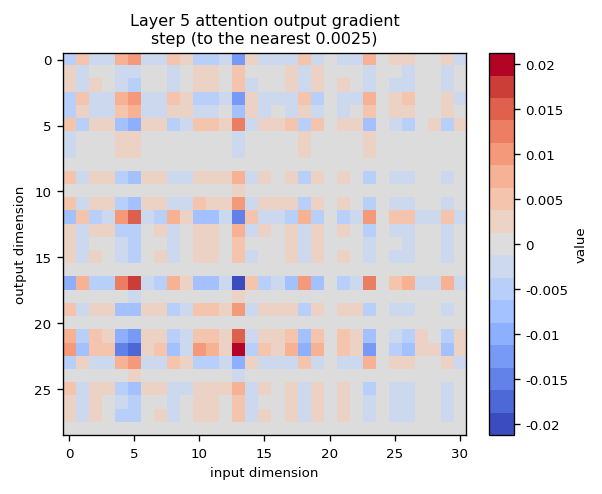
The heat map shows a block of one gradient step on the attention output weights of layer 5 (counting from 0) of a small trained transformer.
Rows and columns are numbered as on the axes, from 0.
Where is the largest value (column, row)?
13, 22
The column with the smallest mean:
5
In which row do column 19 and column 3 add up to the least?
17
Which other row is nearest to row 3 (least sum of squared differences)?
0
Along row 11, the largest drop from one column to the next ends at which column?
14
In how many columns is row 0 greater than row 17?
13
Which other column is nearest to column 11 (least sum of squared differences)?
10
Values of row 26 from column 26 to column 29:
-0.0025 0 0 -0.0025
